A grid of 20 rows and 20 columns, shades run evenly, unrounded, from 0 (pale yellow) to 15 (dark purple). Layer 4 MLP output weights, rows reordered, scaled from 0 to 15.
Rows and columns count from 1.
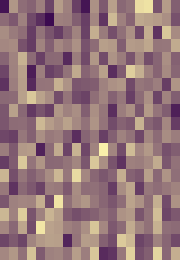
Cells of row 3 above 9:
8
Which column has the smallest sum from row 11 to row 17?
7
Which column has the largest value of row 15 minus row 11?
5
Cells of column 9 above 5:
17
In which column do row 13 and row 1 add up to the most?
1
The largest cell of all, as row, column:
2, 6
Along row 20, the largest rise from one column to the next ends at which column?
12
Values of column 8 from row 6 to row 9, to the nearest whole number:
8 6 8 7
